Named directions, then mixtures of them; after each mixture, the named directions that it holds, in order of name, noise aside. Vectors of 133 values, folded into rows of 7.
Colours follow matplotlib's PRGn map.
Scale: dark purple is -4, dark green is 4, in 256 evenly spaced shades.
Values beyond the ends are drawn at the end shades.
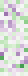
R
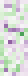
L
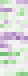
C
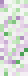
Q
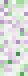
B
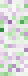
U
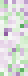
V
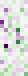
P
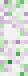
B.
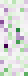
P.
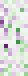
P.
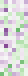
P, V.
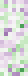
V.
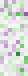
B, R, V.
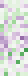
C, Q.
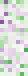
B, R.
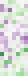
B, C, Q.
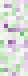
L.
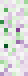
P, V.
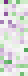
B, R.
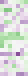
C, U.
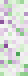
B, P.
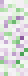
Q.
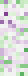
B, R.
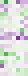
B, C, U.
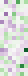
B, Q, R.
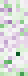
B, C, U.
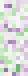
L.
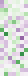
Q.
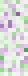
R.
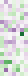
B, L.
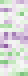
C.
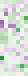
P, R.
